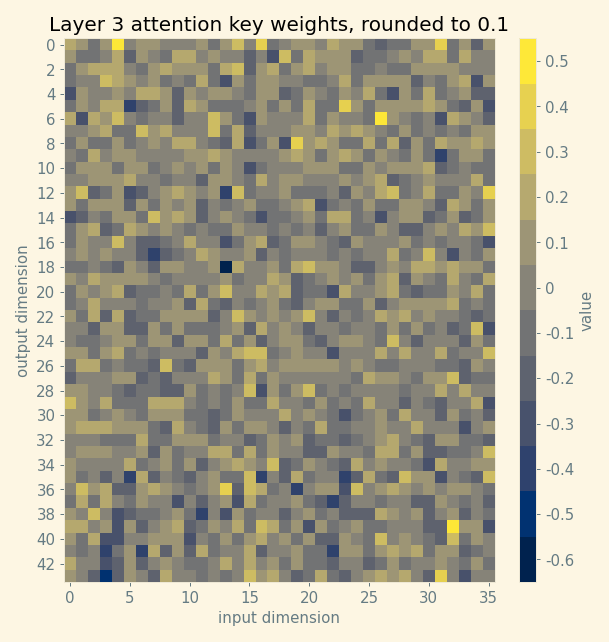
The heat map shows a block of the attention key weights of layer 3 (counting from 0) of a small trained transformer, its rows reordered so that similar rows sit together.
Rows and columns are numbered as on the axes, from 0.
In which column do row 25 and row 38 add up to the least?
11
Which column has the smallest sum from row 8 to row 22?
13
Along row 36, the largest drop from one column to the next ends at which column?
14
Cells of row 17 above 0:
8
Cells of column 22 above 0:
15
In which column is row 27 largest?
32
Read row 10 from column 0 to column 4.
-0.1 0.1 0.1 0.1 -0.1
